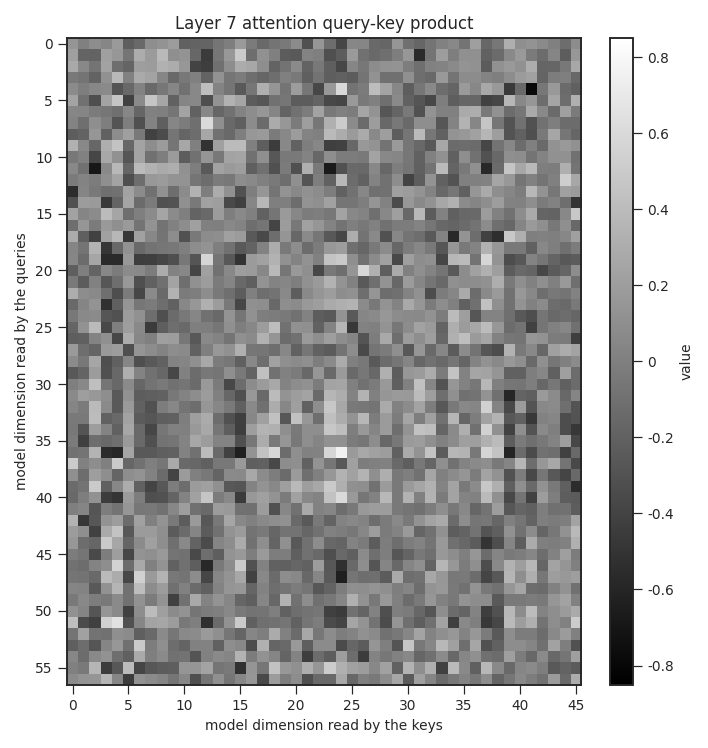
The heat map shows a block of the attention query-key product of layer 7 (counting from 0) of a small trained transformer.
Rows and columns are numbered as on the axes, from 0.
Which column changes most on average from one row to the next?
24
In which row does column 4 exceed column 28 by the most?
51
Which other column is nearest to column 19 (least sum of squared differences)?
13
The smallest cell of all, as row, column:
4, 41
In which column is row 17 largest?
39
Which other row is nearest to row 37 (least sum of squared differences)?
0
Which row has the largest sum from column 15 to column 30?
36
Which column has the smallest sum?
1
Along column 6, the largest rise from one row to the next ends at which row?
53
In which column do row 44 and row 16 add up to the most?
3
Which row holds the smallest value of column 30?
12
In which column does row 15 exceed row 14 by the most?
45
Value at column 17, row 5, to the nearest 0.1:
-0.3
